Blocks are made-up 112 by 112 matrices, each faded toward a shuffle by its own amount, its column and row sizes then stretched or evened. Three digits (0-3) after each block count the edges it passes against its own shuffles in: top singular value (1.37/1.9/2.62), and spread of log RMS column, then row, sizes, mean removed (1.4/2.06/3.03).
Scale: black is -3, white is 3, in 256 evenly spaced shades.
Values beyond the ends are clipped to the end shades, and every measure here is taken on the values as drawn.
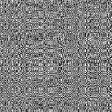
3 3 1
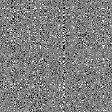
2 2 2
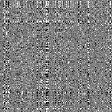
3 3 2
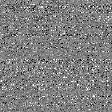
1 1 3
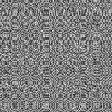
3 1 0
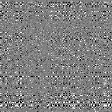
3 2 3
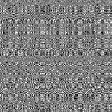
3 0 3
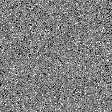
1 1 0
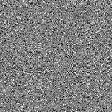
2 0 1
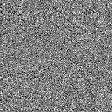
2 0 1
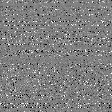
0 0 3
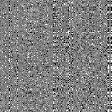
3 3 1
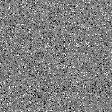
1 1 1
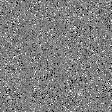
0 2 0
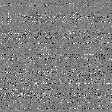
0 1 3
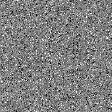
1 2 0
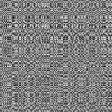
3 1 3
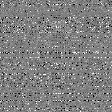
2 0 3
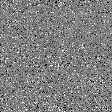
0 0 2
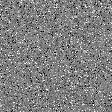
1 0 0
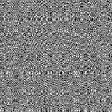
3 1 2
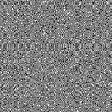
3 1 0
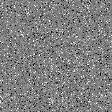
0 2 0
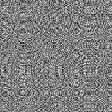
3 0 0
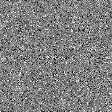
0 1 2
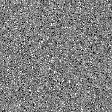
1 1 0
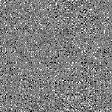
2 2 2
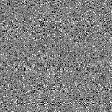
2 1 2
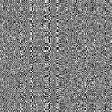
3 3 1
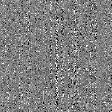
0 3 1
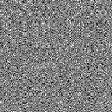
3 1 0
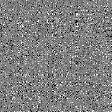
2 2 2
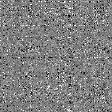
1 2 2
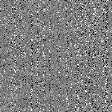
0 3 0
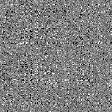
2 2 2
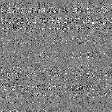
0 2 3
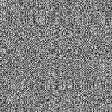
3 0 1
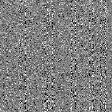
2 3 0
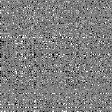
2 2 3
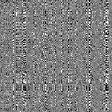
3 3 1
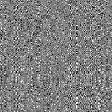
3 2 0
